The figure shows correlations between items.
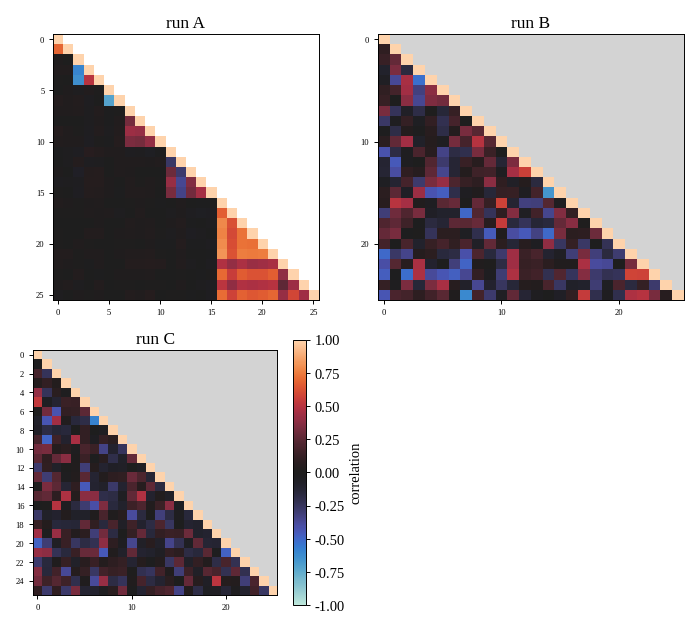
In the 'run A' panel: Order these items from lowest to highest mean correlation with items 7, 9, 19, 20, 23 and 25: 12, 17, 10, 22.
12, 10, 22, 17
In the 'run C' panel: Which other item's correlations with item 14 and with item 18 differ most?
5
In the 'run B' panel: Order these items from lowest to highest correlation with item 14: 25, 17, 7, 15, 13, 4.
15, 17, 13, 25, 7, 4
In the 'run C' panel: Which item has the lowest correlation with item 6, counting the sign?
7
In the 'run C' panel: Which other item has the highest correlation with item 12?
14
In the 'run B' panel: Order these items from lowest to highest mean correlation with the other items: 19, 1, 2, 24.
19, 24, 1, 2
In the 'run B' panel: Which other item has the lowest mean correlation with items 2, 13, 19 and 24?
23
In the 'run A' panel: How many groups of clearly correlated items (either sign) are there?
6
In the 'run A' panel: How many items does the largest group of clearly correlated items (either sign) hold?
10
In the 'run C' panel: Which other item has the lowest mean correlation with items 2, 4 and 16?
6
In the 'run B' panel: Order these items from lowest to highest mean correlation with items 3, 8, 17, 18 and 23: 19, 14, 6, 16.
14, 6, 19, 16
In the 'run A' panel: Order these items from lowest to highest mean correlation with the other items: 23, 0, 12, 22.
12, 0, 22, 23
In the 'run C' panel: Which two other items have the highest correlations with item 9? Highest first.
4, 25
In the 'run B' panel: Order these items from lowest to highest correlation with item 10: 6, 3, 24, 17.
24, 3, 17, 6
